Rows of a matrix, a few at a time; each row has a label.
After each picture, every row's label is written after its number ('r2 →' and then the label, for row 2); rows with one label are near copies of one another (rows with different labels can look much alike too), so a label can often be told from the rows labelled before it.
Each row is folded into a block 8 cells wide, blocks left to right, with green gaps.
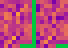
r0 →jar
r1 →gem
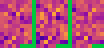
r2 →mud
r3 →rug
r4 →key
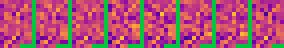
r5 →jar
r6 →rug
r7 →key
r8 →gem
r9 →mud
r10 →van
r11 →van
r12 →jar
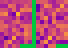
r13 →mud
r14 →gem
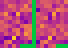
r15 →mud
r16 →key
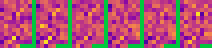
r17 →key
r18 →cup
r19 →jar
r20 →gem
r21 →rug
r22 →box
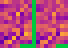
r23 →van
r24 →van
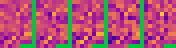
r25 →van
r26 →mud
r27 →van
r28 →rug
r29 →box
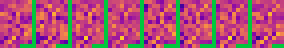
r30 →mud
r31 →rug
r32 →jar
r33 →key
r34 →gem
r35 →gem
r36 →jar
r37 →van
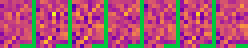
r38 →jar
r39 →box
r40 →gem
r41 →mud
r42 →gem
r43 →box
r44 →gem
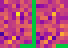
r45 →box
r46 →van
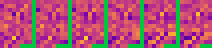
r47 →jar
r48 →key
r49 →key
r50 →rug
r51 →van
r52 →van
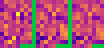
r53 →box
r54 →rug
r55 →rug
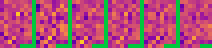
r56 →box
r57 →gem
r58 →cup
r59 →box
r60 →jar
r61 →gem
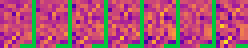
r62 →jar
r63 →key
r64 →gem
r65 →key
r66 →rug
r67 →rug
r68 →cup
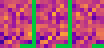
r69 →rug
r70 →van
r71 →rug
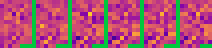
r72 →jar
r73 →cup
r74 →mud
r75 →van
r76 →van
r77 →mud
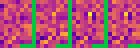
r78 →gem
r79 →van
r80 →box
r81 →box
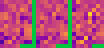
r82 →rug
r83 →rug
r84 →box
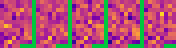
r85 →cup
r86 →key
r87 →gem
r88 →rug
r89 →box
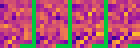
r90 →cup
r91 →rug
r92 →van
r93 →van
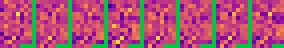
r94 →box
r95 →jar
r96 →rug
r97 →cup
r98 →jar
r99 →gem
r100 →jar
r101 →mud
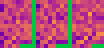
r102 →gem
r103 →gem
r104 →van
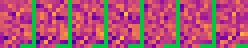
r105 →mud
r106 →rug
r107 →rug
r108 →mud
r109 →gem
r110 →gem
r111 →van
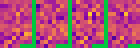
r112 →van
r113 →gem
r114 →box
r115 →mud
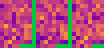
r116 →cup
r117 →rug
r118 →gem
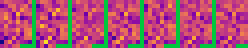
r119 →rug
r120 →cup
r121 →key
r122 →mud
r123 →gem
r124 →mud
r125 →mud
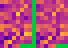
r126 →van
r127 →van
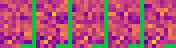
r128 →rug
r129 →mud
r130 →key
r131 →mud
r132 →cup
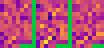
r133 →gem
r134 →cup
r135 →van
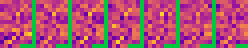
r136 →van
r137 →mud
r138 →mud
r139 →cup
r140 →box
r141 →van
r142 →gem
